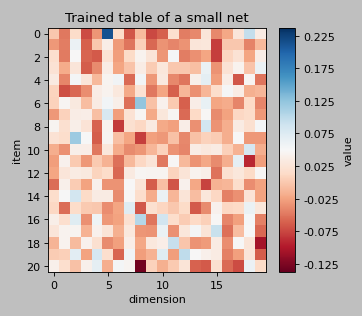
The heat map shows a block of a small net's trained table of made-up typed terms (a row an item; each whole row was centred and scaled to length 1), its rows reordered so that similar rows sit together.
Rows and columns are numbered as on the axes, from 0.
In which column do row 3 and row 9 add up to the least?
4
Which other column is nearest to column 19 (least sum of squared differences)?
16
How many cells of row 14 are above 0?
13
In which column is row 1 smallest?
15
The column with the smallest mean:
6
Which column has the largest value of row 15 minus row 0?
7
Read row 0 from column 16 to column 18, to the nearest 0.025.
-0.025 0.025 0.1
